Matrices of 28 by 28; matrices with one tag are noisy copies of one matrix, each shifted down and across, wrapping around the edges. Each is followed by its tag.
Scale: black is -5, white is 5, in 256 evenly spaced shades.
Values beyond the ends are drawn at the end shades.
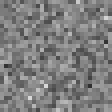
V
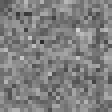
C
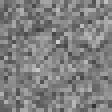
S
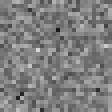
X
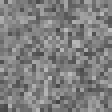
S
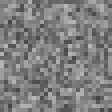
C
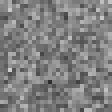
S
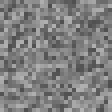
S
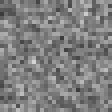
C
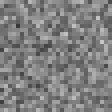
X
